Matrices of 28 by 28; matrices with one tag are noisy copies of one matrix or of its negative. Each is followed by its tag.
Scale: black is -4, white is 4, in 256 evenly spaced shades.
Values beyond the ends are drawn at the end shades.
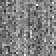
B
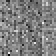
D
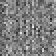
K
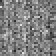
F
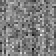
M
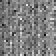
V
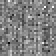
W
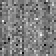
W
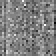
M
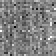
F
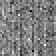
V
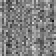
M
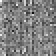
K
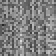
V
